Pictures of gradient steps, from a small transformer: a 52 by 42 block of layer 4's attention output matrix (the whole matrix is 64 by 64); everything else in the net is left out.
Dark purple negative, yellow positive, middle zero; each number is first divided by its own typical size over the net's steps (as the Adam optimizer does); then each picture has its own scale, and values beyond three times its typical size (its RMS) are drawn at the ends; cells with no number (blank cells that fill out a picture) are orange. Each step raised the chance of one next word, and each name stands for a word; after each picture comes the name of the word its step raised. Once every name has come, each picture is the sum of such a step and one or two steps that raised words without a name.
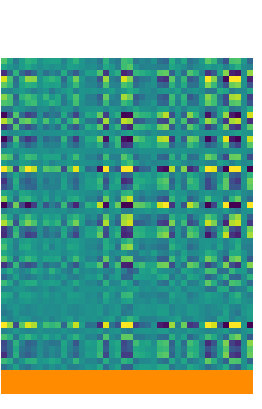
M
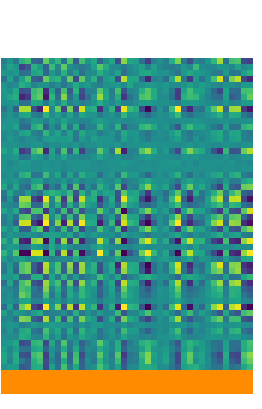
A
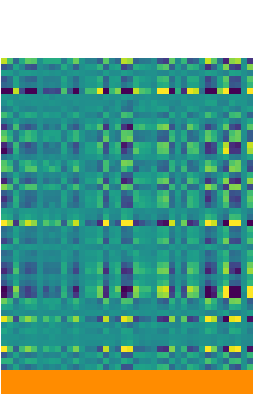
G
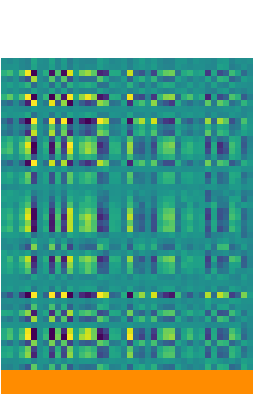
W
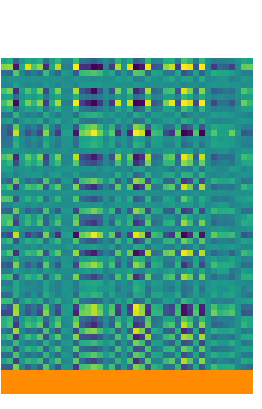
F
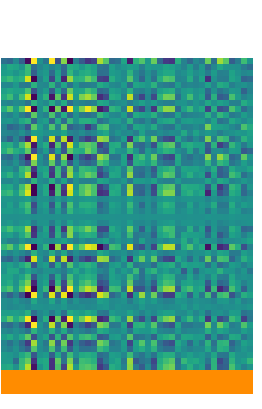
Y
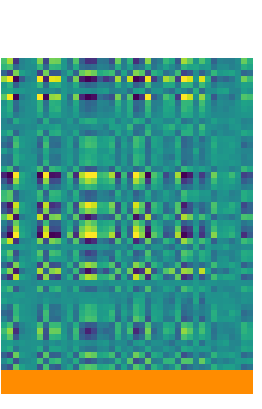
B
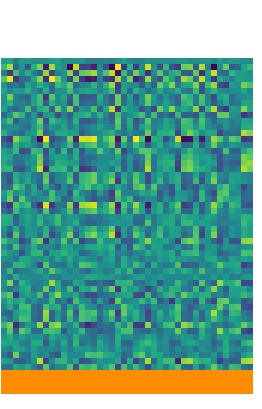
M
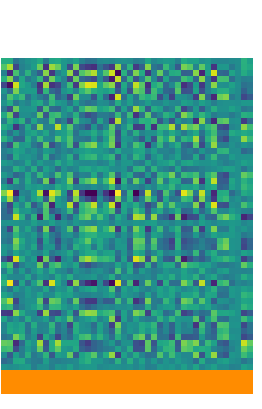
M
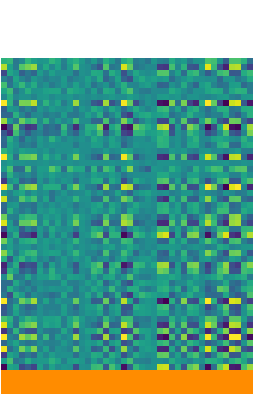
F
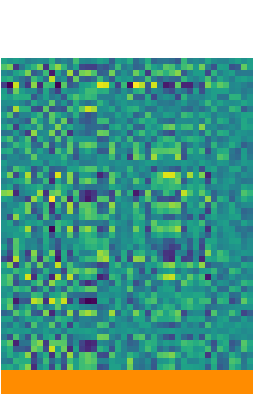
B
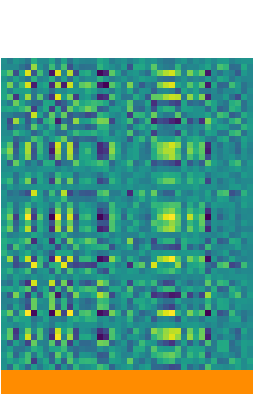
W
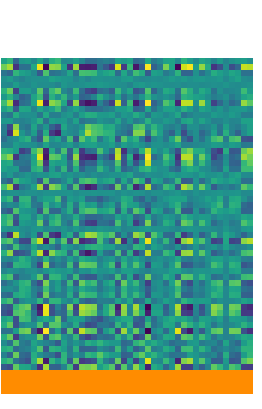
F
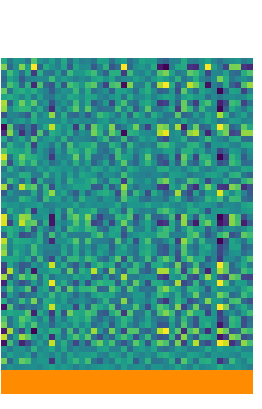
F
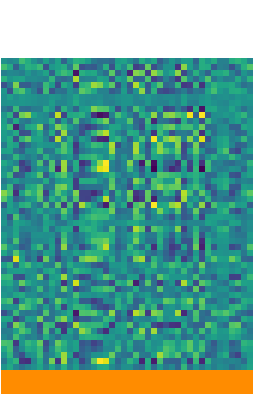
M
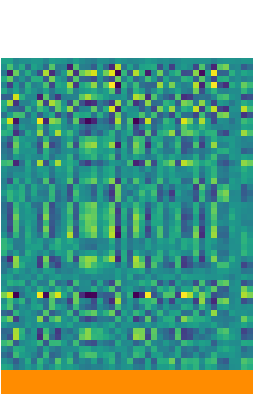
W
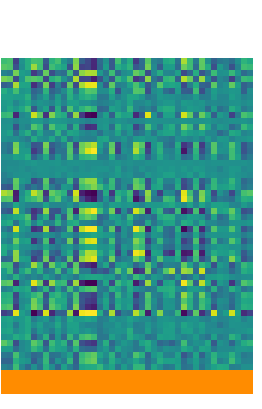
A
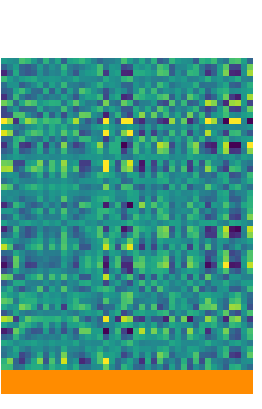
W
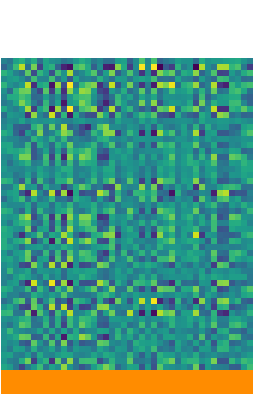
F
